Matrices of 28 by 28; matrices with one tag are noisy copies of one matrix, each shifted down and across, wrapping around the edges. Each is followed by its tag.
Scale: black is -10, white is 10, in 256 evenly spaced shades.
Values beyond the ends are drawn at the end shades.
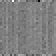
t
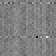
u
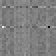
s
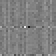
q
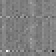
u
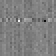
t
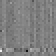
t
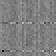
q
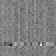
t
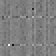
q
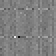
q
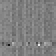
t
